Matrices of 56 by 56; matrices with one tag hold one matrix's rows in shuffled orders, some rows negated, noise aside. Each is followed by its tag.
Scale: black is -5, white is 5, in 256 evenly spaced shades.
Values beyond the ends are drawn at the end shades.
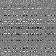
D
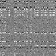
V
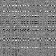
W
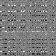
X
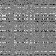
V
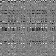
X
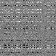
D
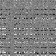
V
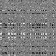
X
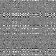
W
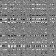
X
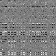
X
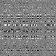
D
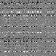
D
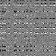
V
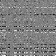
V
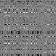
D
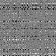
W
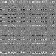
X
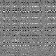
W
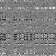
V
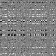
X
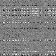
W
